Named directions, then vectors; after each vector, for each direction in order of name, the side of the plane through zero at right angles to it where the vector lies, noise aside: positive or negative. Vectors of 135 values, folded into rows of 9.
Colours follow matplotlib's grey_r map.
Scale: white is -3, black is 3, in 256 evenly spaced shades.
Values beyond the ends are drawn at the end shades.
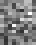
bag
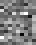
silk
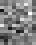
positive, negative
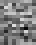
positive, positive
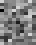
positive, negative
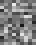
negative, negative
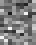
negative, positive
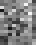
positive, negative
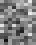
positive, negative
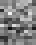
positive, negative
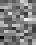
positive, negative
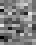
positive, negative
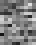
positive, positive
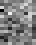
positive, negative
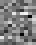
positive, positive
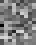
negative, positive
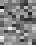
negative, positive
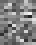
positive, positive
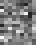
negative, positive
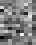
positive, negative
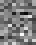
negative, negative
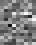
positive, positive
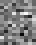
positive, positive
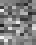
negative, positive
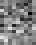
negative, positive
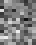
negative, positive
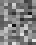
negative, negative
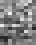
positive, negative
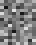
negative, negative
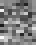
negative, positive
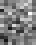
positive, negative
